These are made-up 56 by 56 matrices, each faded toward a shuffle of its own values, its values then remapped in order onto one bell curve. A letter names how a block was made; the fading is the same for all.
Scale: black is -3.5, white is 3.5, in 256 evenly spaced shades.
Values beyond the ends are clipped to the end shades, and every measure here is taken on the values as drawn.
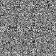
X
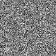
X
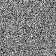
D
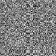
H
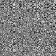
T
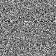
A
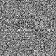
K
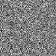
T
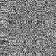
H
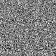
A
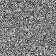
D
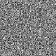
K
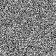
D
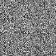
X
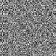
H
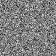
D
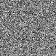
A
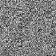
K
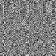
H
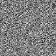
T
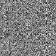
X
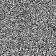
D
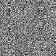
T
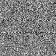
A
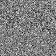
A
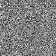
X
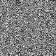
X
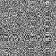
H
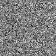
X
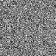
K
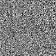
X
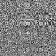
K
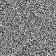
D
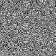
K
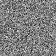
D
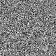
D
